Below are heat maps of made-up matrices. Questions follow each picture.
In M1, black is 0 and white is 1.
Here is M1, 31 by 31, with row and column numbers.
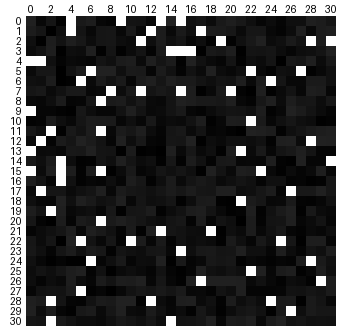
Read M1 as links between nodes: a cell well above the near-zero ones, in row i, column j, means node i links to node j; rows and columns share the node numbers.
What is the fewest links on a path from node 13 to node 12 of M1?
4
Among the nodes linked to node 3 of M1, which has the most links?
node 15
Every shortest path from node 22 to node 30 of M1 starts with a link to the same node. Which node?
node 5
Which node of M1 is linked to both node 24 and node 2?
node 28
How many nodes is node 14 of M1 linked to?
2
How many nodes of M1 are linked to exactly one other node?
11
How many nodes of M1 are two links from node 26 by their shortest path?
1
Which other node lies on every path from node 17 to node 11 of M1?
node 1
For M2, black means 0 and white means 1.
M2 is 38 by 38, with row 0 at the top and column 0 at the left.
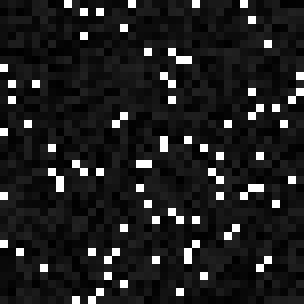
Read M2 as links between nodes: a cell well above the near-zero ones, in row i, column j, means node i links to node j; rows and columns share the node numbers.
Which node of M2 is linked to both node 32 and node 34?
node 13
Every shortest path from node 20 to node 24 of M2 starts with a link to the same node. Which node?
node 17
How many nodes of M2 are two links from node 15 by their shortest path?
2
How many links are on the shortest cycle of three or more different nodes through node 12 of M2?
4
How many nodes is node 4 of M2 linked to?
1
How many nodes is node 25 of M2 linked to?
2
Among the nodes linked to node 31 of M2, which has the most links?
node 23
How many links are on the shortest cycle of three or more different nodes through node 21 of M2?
4
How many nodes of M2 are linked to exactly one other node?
9
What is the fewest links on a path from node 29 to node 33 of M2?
7
